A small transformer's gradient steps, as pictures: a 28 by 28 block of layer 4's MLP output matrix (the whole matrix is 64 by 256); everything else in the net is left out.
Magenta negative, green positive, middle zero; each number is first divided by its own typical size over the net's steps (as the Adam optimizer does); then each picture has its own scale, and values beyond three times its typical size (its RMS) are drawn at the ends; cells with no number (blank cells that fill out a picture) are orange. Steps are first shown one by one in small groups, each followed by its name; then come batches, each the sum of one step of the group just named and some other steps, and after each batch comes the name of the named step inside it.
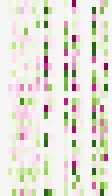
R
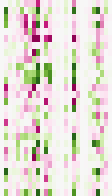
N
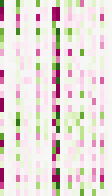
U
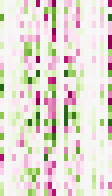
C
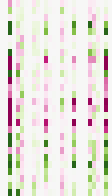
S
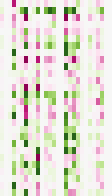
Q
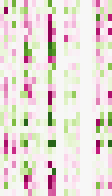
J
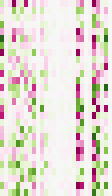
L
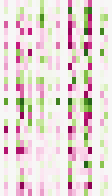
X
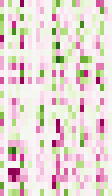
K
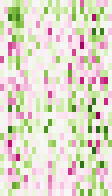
J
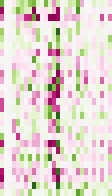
U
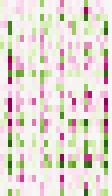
S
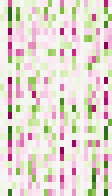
C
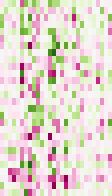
K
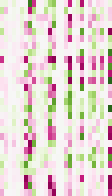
J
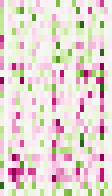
K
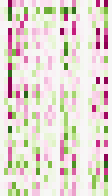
Q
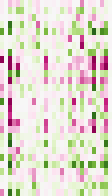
S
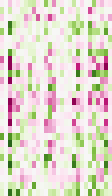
S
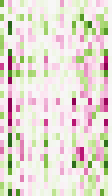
S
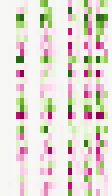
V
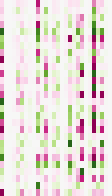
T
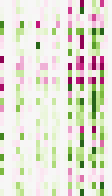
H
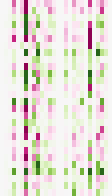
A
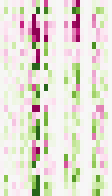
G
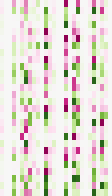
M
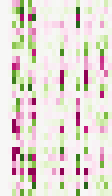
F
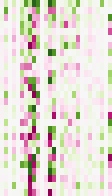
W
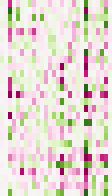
F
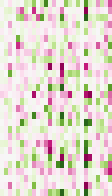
V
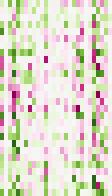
M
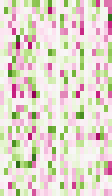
W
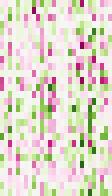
H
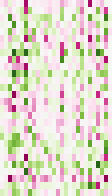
A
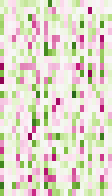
W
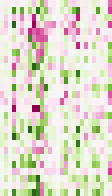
G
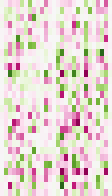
F
